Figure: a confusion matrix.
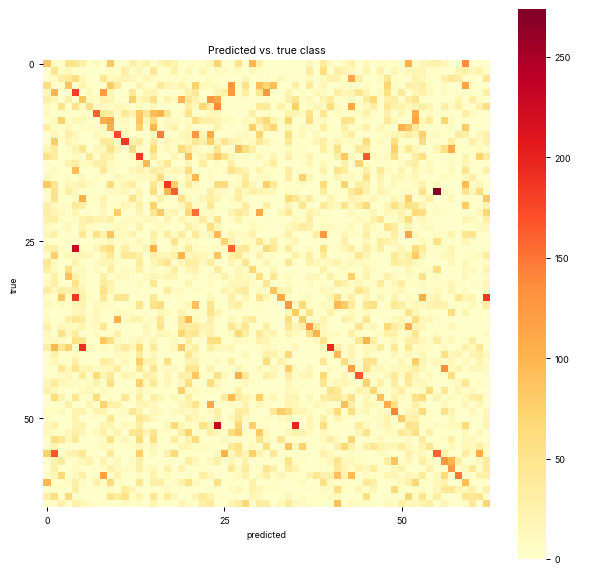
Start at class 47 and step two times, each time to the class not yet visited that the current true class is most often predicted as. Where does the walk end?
4
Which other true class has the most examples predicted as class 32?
3
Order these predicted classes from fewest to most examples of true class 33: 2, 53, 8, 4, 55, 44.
44, 55, 8, 2, 53, 4
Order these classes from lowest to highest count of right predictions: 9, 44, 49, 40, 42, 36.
42, 36, 9, 49, 44, 40
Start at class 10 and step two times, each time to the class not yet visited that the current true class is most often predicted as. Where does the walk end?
21
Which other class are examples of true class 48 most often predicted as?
23
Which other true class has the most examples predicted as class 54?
46
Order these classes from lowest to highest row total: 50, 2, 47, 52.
50, 2, 52, 47
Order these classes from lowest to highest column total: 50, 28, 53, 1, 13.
50, 28, 53, 1, 13
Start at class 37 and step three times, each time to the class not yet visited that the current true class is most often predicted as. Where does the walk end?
39
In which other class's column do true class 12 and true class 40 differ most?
5
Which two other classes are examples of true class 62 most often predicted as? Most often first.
41, 28
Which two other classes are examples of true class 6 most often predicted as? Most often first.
24, 43
